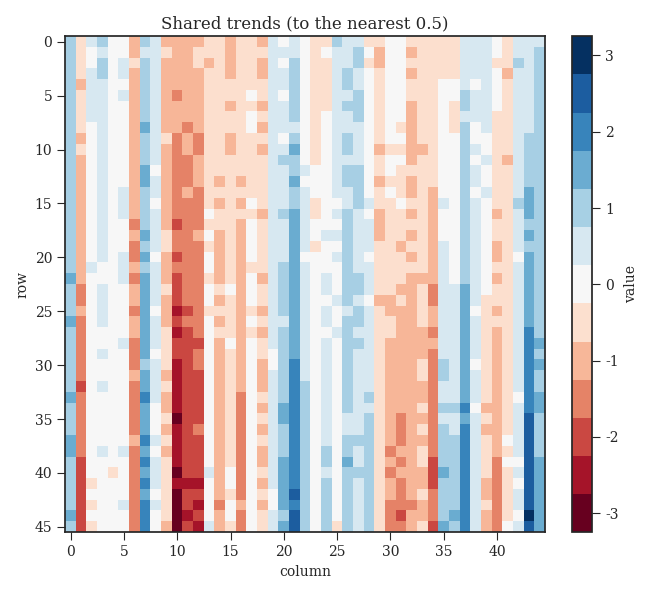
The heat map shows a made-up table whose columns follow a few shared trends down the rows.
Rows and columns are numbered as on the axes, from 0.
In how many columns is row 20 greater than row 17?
7
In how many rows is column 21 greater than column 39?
43
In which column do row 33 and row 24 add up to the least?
10
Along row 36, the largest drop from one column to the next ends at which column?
1
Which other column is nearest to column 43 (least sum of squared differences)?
21
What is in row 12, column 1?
-1
